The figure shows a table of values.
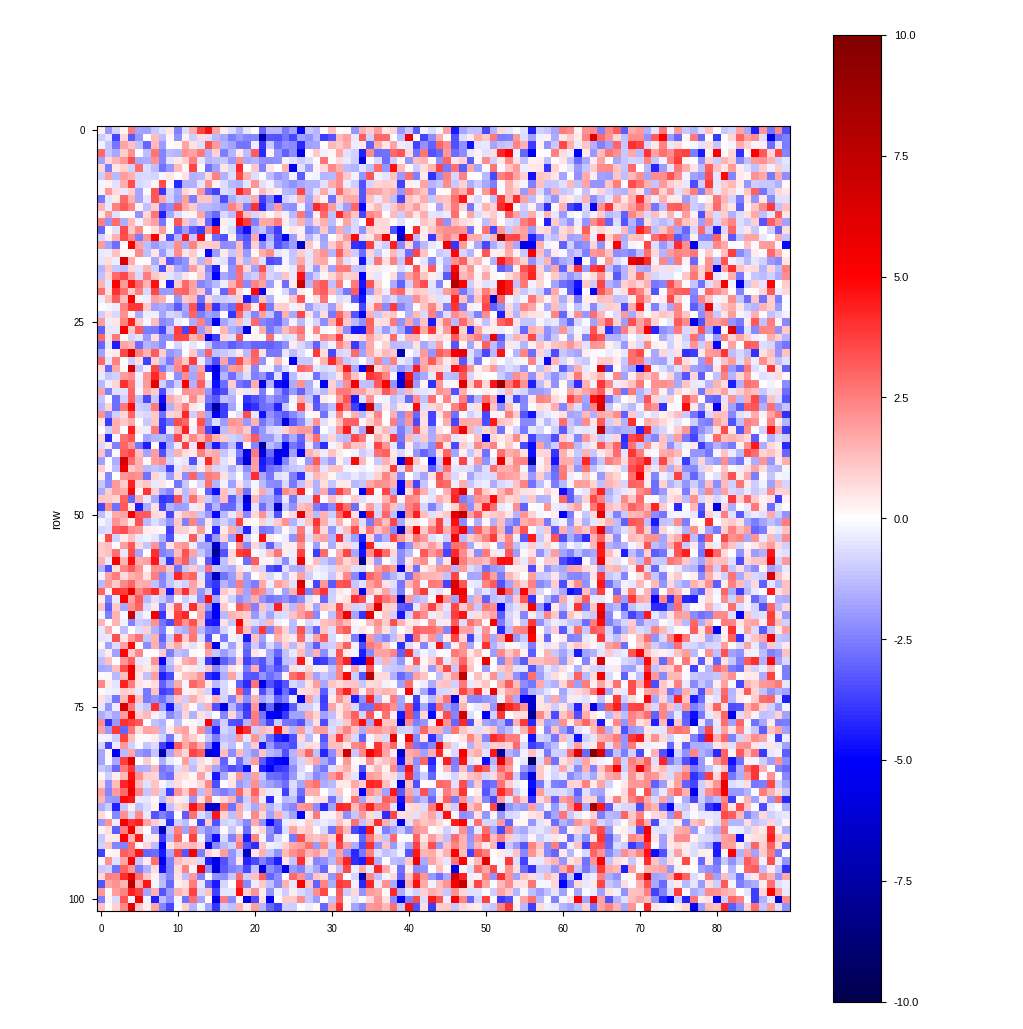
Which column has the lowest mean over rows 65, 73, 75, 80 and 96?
15
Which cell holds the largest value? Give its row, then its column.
81, 64
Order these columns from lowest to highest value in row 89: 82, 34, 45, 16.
16, 34, 82, 45
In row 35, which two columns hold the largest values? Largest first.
65, 64
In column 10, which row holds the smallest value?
7
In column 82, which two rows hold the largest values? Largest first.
26, 94
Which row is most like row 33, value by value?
14
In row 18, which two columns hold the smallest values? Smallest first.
80, 15
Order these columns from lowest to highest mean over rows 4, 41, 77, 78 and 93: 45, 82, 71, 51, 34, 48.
48, 34, 82, 51, 45, 71
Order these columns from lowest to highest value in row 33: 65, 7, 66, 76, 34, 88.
34, 88, 76, 66, 65, 7
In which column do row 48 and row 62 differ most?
19
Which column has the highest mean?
4
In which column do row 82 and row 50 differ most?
56
